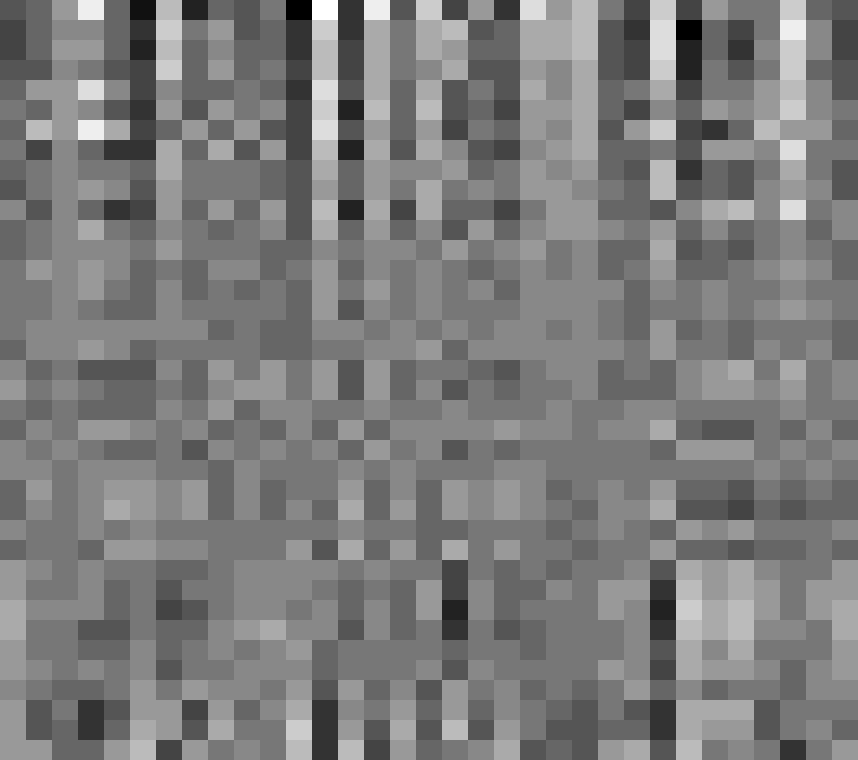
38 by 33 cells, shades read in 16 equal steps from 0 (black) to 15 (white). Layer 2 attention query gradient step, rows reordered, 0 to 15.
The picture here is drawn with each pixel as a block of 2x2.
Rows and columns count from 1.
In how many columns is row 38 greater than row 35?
16
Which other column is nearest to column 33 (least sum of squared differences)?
1
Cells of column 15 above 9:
8
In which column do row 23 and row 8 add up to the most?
31
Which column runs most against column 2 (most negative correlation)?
9
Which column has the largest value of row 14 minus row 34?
26
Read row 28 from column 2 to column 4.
7 7 6
